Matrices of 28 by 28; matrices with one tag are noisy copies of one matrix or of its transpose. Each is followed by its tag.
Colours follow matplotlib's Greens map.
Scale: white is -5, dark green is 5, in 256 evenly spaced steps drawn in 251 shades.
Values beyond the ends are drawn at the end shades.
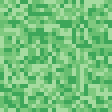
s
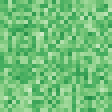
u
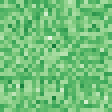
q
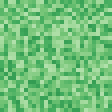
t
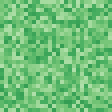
s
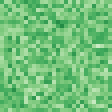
s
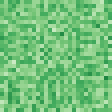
q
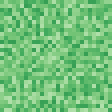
q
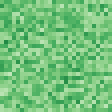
u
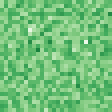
t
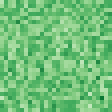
t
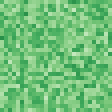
s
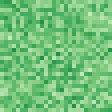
u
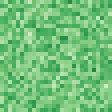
t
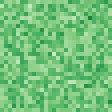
s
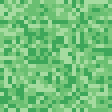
s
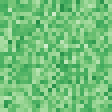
u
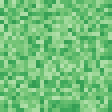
t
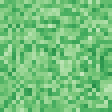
t
